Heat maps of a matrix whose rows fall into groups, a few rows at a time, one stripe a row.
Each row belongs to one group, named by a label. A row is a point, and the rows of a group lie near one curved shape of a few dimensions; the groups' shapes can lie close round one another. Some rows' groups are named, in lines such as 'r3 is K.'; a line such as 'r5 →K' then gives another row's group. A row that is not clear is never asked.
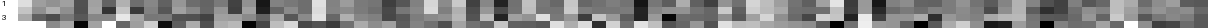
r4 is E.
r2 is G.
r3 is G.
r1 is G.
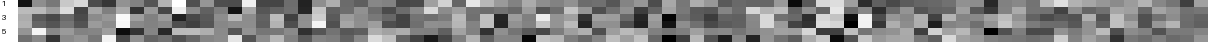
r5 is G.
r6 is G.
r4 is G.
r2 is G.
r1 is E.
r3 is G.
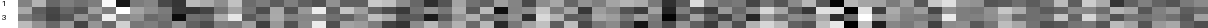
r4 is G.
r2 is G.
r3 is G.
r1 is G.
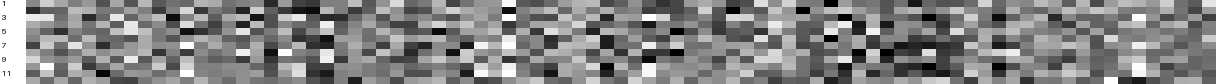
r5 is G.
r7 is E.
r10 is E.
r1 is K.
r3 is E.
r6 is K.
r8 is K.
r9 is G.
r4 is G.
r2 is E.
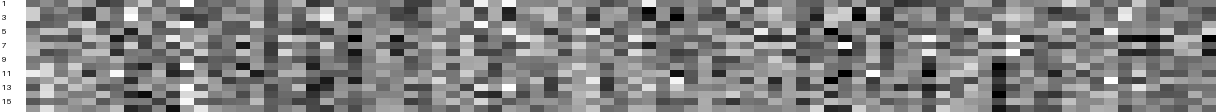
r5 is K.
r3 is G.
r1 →E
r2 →G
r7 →G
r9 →E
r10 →G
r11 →E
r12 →K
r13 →E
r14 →G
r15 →E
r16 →G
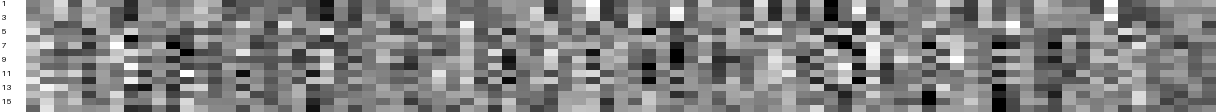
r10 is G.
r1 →K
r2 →K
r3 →K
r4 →K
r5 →G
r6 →G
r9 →E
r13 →G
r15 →E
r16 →G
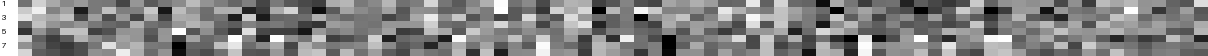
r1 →K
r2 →E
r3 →G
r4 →K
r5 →E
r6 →K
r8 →G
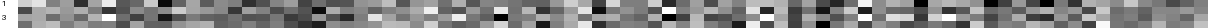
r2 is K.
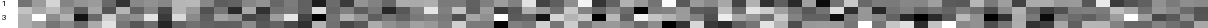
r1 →K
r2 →G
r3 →E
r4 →E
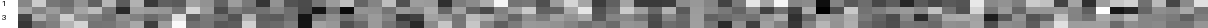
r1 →K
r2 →K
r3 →E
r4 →E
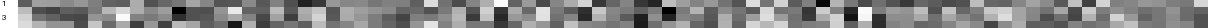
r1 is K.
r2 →G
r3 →G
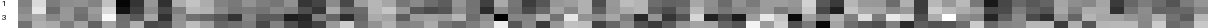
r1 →G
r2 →G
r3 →E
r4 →K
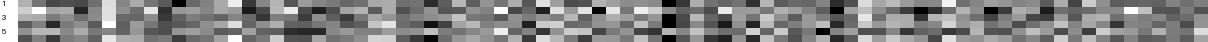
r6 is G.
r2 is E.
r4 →G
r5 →K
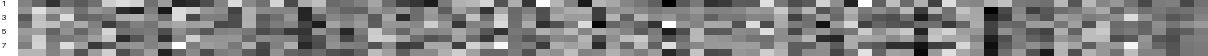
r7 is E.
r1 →G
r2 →G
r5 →E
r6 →G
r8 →E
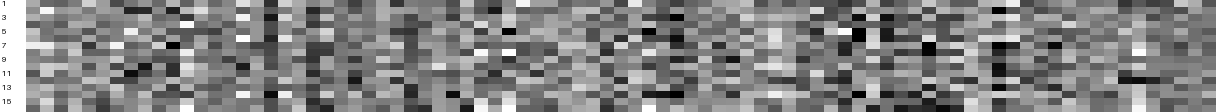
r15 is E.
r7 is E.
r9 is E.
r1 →K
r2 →G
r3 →K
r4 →E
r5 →G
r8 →E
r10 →G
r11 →G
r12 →K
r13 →E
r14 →K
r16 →E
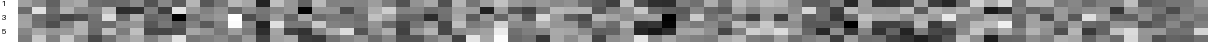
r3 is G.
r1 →K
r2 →G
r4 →K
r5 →K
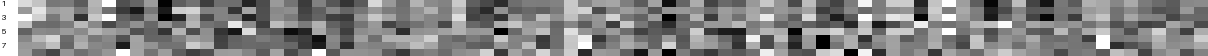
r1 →E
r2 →G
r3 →E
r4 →K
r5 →E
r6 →K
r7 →K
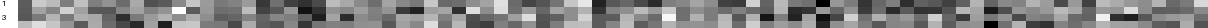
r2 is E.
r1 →K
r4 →G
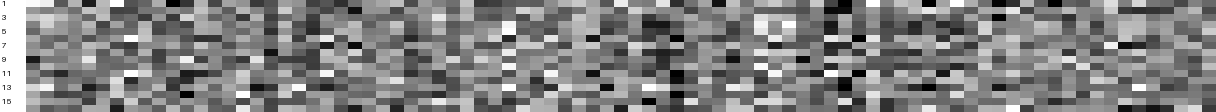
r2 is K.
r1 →E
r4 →K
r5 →K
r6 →G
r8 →K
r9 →E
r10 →K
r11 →G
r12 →G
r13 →E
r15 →G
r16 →K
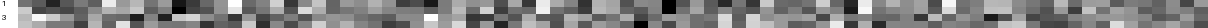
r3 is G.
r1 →G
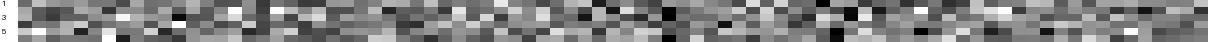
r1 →K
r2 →K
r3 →G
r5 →E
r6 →G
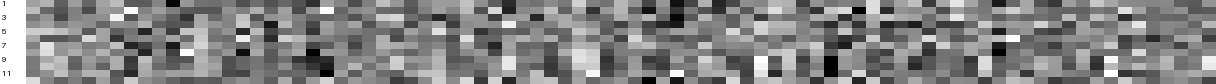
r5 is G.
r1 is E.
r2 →G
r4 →K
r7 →G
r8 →G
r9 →K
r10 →K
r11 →K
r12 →G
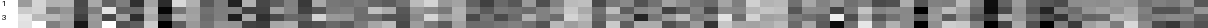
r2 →E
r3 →G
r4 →E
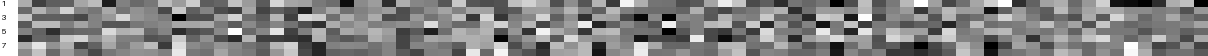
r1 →K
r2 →E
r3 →G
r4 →K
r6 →E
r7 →E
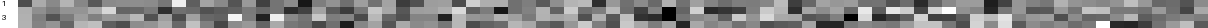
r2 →E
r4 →K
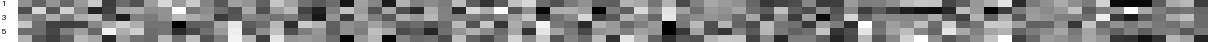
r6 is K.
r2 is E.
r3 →K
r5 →G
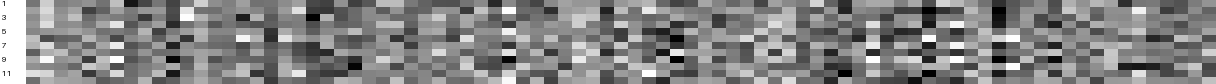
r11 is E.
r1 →G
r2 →E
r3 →G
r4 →E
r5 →K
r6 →K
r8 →K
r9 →E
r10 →K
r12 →K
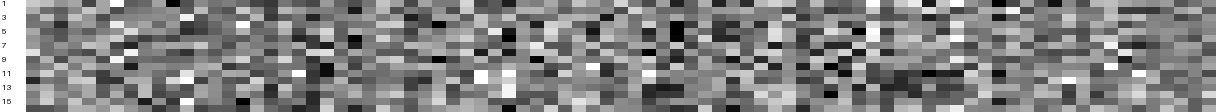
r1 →E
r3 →E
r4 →G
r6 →E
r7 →K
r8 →G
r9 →G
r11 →E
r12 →E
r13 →K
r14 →K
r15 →G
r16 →E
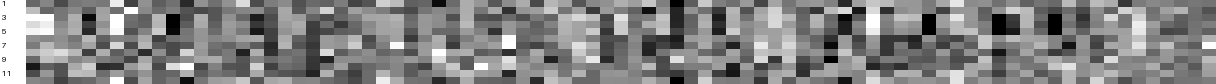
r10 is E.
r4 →E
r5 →E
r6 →K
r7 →K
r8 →G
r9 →K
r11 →E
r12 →G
